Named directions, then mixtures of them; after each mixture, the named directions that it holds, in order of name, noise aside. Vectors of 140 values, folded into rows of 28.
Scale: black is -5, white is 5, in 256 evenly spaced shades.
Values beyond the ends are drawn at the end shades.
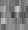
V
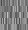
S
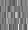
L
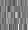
L.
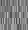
S.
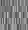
S.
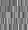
L, S.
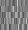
L, S.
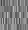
S.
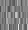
L.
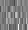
L.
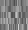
L, V.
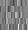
L.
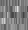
S, V.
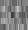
L, V.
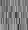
L, S.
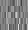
L.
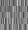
L, S.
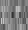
S, V.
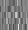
L.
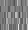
L.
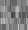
L, V.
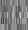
S, V.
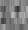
V.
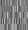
S.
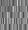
L, S.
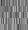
S.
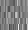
L.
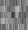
L, V.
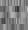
S, V.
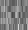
L, V.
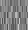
L, S.
